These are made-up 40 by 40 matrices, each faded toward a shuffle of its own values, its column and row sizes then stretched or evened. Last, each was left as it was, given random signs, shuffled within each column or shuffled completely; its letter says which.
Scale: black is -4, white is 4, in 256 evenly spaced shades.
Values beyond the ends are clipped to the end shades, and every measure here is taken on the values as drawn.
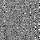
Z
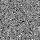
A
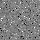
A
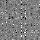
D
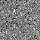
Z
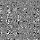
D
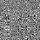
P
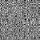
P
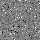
A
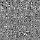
D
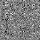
D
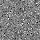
A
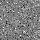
A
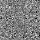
D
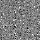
Z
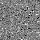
A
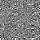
P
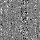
Z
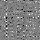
P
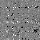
D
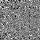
D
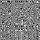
P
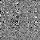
D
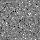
A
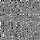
P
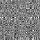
P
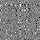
P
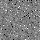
A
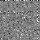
D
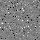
A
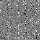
Z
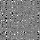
P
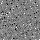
A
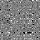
P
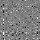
D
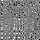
P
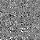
D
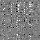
P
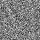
A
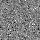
A
